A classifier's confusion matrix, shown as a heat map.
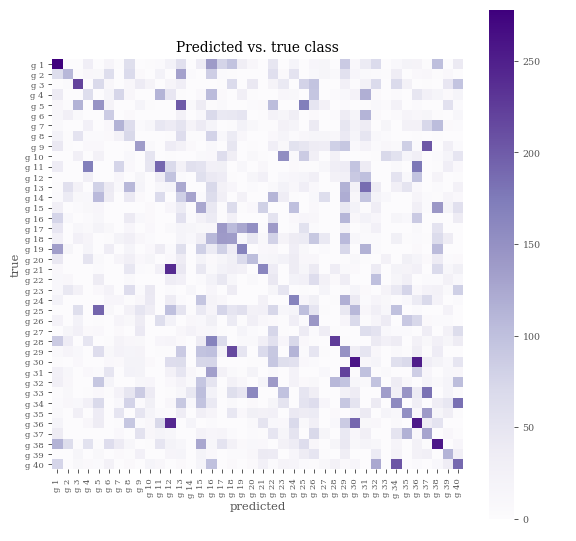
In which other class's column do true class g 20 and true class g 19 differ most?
g 31
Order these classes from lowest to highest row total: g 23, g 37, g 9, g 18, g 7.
g 23, g 37, g 7, g 9, g 18
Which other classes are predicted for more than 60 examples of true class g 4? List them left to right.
g 7, g 11, g 16, g 26, g 31
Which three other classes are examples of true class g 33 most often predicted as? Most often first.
g 37, g 20, g 35
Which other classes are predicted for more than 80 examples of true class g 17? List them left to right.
g 18, g 19, g 20, g 22
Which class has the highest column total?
g 29
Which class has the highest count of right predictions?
g 1
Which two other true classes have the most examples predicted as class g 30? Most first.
g 36, g 25
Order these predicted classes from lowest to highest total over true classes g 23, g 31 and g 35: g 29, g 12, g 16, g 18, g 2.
g 12, g 2, g 18, g 16, g 29
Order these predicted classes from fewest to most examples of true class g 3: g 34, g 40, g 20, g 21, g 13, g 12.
g 21, g 12, g 13, g 20, g 34, g 40
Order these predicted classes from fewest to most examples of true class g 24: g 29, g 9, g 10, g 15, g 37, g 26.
g 9, g 26, g 10, g 37, g 15, g 29
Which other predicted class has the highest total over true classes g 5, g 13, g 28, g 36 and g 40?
g 16
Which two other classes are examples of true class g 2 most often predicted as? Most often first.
g 13, g 16
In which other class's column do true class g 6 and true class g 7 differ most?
g 38
